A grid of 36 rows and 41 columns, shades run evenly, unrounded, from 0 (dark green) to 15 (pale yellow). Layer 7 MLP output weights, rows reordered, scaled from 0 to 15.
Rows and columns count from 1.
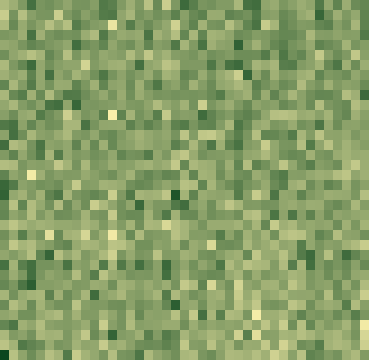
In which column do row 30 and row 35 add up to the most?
41
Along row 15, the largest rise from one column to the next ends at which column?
2
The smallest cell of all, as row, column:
36, 1
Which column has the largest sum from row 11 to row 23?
13
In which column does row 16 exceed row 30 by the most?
6
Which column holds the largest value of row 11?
23
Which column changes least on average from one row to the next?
14
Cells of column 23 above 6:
28
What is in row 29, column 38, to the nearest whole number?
6
